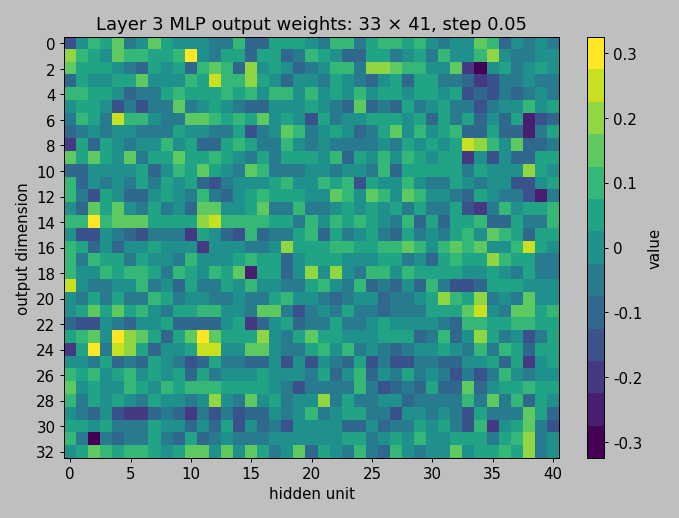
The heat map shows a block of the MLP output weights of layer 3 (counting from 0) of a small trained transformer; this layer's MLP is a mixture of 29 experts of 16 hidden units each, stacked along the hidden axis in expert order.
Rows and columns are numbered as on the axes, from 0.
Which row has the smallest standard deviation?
17
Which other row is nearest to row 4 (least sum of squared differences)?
9
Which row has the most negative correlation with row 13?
8
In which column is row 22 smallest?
15
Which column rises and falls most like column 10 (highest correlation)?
6
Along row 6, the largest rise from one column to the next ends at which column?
4
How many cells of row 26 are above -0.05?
28
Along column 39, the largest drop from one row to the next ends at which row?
12
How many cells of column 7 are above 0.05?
2
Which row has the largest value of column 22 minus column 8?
18
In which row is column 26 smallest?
27
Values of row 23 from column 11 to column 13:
0.3 0.15 0.05
